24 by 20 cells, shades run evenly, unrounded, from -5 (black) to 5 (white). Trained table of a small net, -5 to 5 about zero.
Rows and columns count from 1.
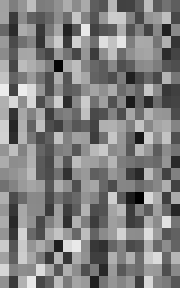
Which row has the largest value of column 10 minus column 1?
3
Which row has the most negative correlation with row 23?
4
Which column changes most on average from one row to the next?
19
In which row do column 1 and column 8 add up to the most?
21
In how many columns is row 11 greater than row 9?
13
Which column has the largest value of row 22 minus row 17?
15
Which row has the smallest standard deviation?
16
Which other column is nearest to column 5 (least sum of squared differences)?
8
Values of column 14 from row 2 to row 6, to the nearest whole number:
3 2 4 -1 -2
